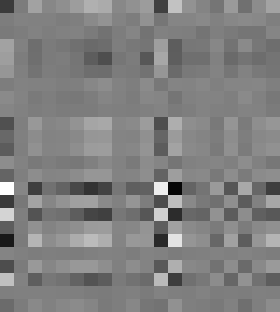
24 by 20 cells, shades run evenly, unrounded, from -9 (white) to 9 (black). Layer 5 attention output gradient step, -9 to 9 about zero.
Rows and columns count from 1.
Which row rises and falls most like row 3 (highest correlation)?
24
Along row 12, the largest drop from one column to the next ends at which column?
13
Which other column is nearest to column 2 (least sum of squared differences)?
9
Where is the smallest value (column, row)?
1, 15
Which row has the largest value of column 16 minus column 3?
19
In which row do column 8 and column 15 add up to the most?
17
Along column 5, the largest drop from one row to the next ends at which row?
16
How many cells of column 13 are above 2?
5
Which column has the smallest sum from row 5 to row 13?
8
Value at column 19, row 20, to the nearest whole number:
0
